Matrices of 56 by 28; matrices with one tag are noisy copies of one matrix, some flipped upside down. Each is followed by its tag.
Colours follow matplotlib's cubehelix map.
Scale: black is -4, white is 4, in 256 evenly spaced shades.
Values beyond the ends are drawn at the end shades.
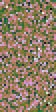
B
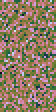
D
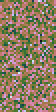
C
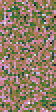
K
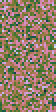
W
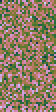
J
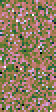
C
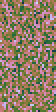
B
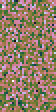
B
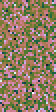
J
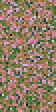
W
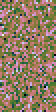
K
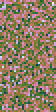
B
